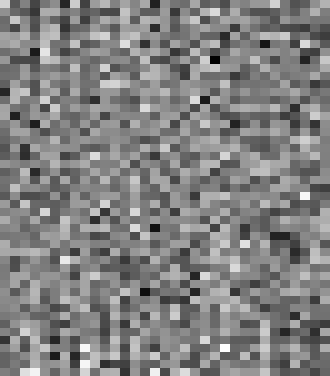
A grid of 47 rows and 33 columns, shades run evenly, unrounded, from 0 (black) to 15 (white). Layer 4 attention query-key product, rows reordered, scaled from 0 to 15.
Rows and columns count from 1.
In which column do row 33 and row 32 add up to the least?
30
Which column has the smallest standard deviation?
26
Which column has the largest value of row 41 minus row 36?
27
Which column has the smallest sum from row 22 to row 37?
20
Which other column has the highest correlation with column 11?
29
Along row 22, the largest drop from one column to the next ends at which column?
4
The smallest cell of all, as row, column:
8, 22
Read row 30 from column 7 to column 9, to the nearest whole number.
10 7 7
